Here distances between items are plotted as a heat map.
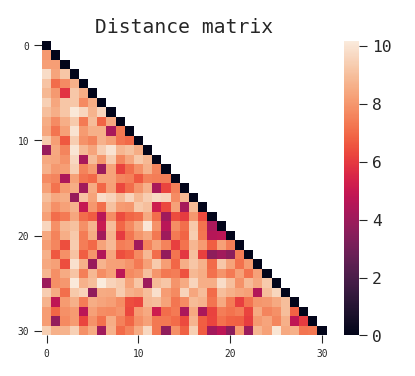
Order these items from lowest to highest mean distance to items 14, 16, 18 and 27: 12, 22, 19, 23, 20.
22, 20, 19, 23, 12
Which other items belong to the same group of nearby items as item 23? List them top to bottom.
5, 26
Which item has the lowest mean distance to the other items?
18
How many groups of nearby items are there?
10
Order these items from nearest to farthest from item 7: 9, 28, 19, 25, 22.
9, 28, 22, 19, 25
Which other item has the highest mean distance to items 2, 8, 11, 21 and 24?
3
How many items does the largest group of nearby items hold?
7
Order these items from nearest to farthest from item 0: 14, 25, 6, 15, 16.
25, 14, 15, 16, 6
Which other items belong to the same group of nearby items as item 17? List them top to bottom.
4, 12, 15, 28
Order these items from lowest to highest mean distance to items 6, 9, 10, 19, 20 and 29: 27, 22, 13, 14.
22, 13, 27, 14
